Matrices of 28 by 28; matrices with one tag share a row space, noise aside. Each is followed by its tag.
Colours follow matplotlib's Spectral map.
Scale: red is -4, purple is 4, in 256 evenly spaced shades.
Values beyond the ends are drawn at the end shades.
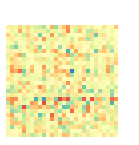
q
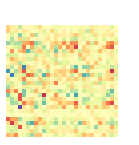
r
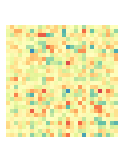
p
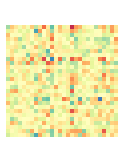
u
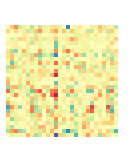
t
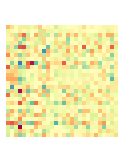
r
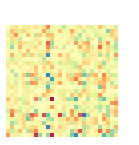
u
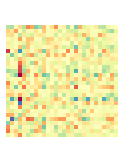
r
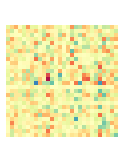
u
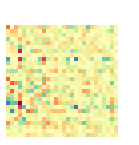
r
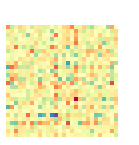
t
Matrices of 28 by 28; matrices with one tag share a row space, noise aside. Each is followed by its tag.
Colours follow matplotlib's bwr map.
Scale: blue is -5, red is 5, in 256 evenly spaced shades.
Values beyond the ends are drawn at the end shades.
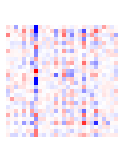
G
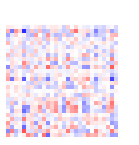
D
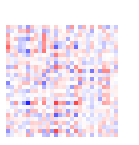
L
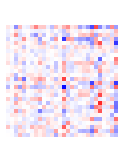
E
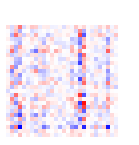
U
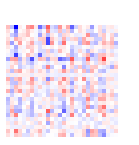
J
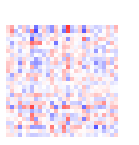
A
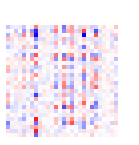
G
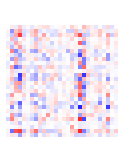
U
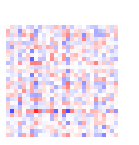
A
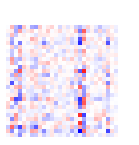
U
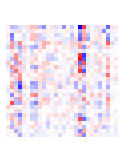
U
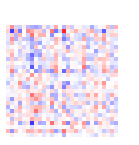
A
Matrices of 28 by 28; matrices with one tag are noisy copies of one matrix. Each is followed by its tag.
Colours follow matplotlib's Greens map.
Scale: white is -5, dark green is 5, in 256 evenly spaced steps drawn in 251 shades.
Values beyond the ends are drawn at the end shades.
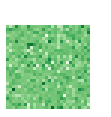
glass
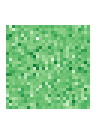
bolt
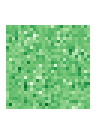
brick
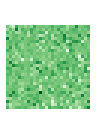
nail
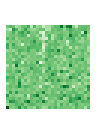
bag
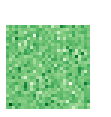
brick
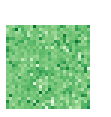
nail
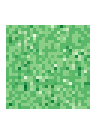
brick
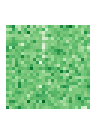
bag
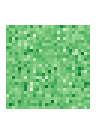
brick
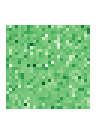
glass
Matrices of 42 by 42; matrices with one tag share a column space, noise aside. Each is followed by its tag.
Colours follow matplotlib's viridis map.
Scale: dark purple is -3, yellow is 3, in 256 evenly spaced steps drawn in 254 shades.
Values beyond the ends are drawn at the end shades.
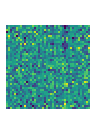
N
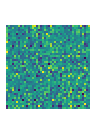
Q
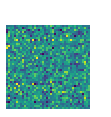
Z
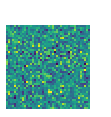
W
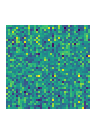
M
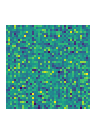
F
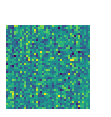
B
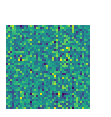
B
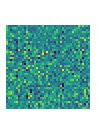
W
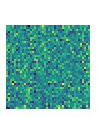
F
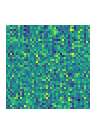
M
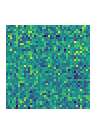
N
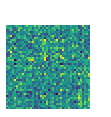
B
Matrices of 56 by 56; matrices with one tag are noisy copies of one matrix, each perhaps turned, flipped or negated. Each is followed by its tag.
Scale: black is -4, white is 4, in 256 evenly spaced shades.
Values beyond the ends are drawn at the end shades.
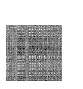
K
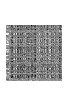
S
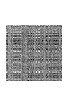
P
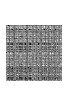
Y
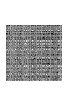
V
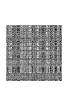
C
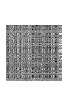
S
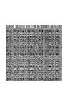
S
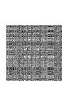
C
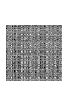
V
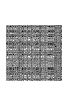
C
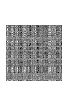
C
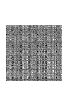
V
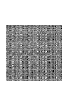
V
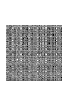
V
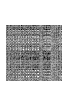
K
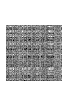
C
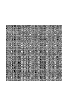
V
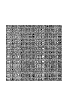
Y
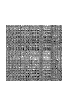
K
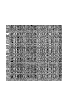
S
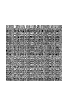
S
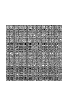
Y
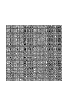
Y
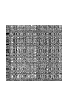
S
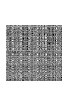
V
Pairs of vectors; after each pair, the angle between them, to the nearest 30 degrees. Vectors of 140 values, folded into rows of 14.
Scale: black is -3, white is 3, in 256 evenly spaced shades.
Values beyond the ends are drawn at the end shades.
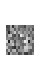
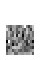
120 degrees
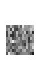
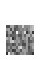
30 degrees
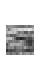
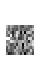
90 degrees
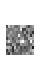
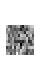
120 degrees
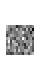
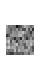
30 degrees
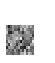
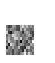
30 degrees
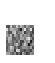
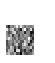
30 degrees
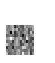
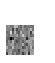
150 degrees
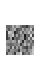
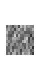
120 degrees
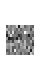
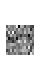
30 degrees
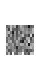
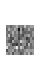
120 degrees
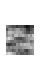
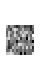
60 degrees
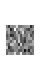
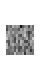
90 degrees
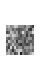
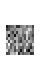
120 degrees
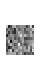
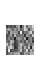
90 degrees
